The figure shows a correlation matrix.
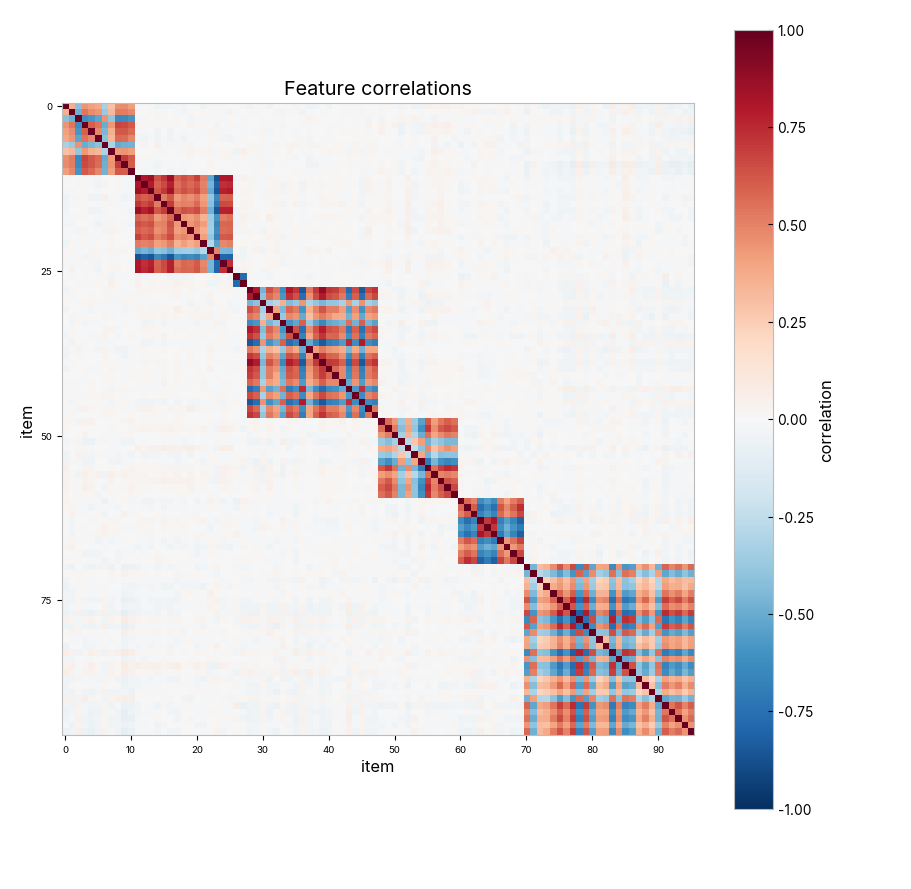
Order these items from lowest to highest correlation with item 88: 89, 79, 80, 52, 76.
80, 52, 89, 76, 79
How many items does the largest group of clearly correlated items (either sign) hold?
26
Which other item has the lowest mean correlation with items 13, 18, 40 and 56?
23
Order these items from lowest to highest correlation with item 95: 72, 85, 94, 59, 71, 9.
85, 71, 9, 59, 72, 94
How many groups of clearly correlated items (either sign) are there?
7
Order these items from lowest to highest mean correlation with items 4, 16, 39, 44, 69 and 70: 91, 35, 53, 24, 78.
78, 53, 91, 24, 35
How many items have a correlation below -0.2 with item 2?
9
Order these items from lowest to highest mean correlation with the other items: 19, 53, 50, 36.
36, 53, 50, 19
